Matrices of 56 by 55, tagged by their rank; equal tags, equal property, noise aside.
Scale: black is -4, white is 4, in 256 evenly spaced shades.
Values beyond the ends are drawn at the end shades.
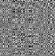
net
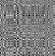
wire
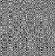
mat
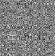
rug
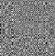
mat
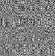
rug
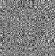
mat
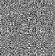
rug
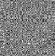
rug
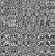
net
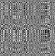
wire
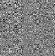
rug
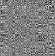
mat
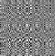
wire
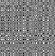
wire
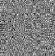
rug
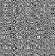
mat
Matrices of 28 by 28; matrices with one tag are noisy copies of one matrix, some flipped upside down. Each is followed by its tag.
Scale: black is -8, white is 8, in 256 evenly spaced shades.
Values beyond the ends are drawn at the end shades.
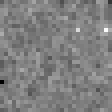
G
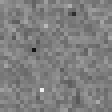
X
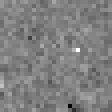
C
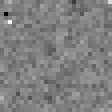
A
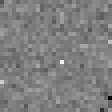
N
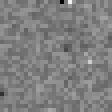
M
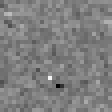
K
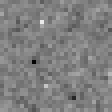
X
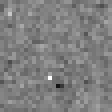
K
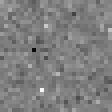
X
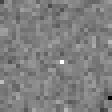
N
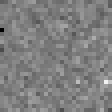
G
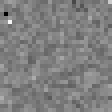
A
